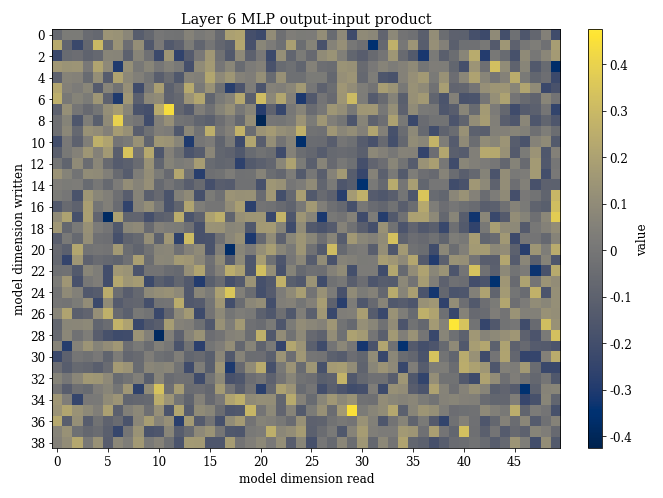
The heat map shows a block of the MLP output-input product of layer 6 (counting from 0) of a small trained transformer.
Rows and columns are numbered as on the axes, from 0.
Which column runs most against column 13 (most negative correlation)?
19
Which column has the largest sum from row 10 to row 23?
49
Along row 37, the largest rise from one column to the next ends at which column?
40
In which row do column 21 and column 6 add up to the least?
3
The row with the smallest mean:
23
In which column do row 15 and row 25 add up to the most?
36
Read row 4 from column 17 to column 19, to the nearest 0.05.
0.15 0.05 0.05
